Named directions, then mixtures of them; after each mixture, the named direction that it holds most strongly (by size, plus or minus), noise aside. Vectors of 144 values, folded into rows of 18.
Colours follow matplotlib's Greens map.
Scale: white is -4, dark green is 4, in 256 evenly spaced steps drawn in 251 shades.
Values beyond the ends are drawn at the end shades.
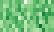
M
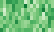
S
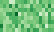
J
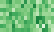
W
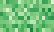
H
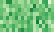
W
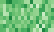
S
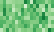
S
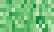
W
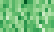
M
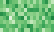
H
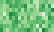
S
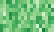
S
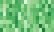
M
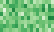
S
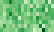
M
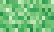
H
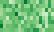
J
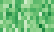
M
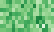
W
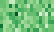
J
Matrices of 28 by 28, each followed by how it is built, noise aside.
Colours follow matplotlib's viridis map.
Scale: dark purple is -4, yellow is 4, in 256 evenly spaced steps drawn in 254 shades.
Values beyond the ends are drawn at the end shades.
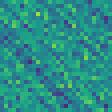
Toeplitz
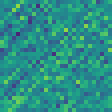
Hankel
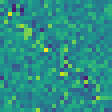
banded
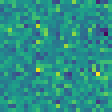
low rank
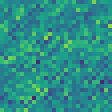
Hankel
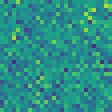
Toeplitz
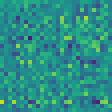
low rank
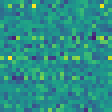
uneven rows
